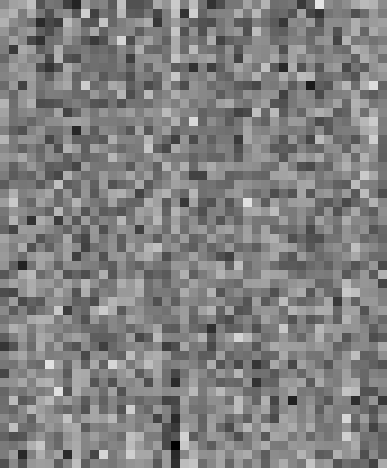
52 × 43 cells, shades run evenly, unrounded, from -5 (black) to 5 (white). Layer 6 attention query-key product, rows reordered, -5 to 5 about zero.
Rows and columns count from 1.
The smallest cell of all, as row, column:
50, 20
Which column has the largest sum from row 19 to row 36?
39
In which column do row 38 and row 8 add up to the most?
27
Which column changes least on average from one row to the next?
23
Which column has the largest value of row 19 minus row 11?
32
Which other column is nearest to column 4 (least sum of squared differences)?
30
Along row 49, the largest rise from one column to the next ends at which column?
21
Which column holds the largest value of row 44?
7
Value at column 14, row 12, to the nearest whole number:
-2
